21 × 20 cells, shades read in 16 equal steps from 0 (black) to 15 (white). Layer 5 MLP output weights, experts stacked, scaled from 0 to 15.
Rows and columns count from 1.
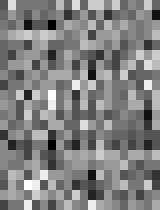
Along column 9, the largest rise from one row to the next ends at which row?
3
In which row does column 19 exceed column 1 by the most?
9
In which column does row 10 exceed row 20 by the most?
7
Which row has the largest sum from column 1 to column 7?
4
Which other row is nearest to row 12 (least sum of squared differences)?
11
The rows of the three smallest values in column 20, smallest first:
2, 18, 19
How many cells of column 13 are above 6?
16
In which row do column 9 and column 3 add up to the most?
10
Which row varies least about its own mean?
17
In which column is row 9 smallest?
1
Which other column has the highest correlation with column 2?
15
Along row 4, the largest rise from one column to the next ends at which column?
13
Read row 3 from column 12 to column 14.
11 6 11
